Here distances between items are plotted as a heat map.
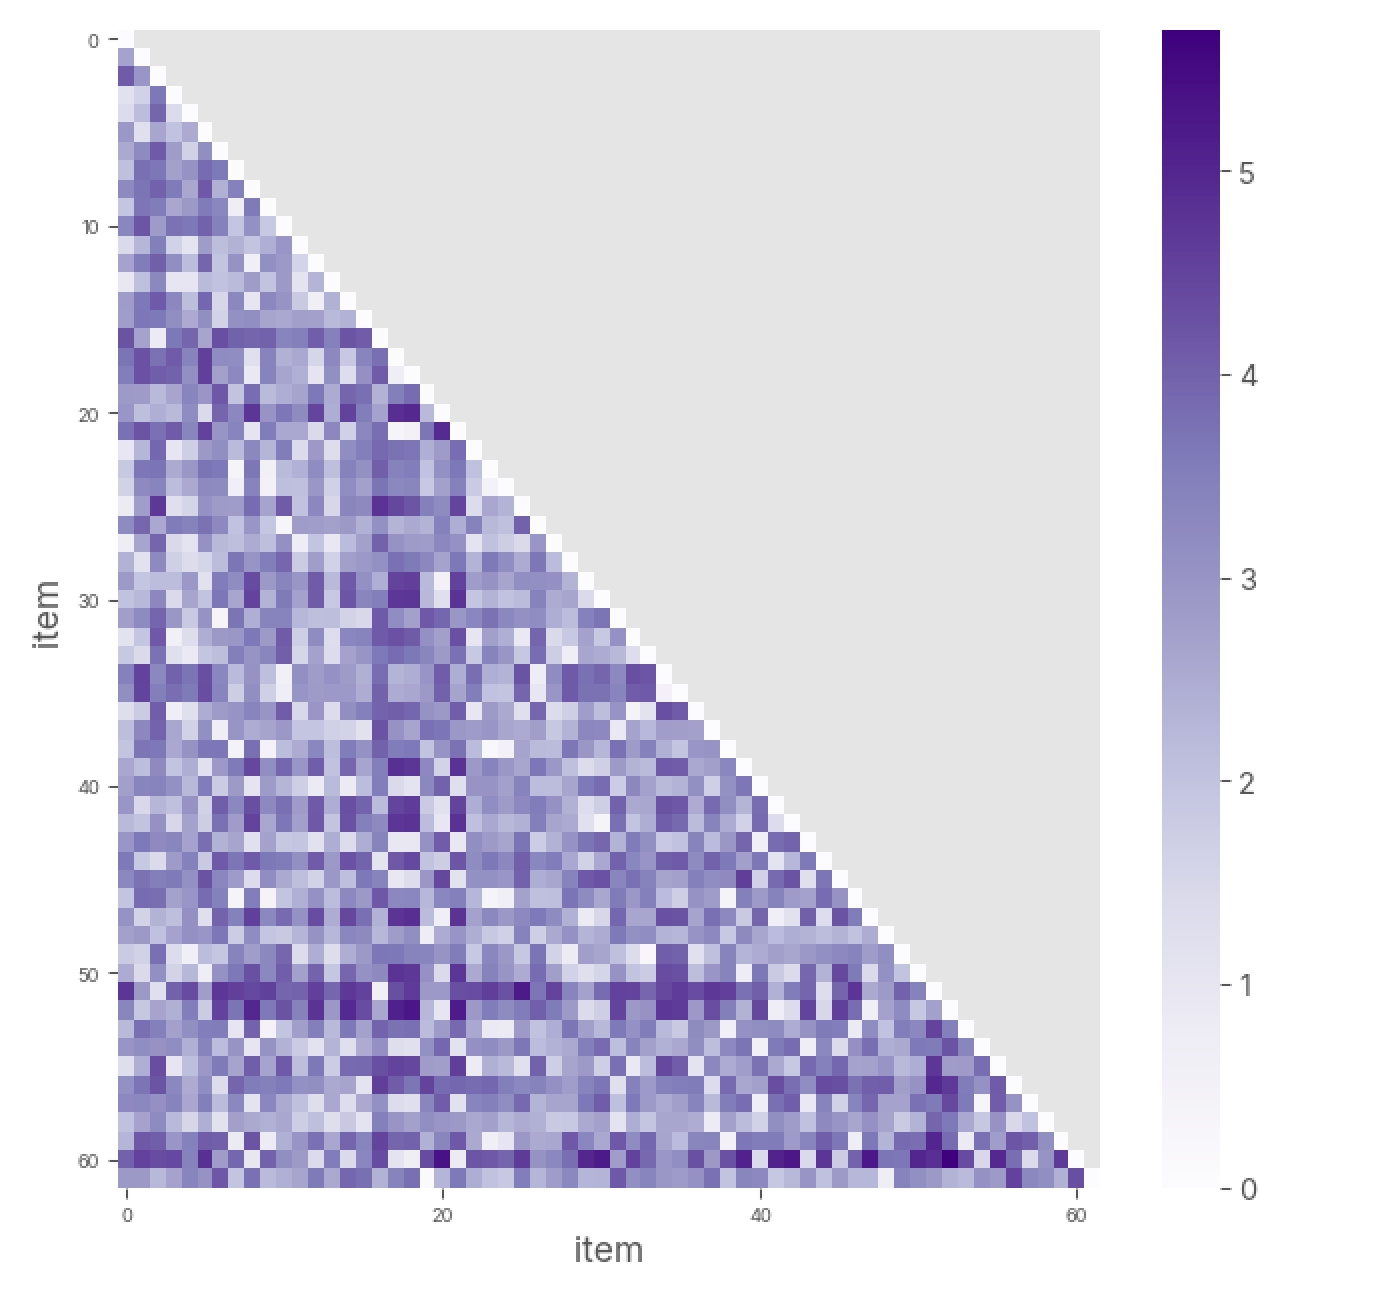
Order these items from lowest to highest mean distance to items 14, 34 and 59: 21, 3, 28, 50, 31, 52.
21, 31, 3, 28, 50, 52
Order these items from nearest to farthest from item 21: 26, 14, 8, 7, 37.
8, 14, 26, 37, 7
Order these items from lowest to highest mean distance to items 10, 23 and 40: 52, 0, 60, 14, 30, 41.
14, 0, 60, 30, 41, 52
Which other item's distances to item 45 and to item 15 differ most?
56
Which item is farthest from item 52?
60
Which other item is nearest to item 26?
10
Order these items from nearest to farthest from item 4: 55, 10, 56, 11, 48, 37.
11, 37, 55, 56, 48, 10
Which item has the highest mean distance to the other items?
51
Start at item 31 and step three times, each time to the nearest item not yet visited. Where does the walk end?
58
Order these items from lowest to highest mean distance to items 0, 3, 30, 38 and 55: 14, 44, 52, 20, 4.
4, 20, 52, 44, 14
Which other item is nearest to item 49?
33
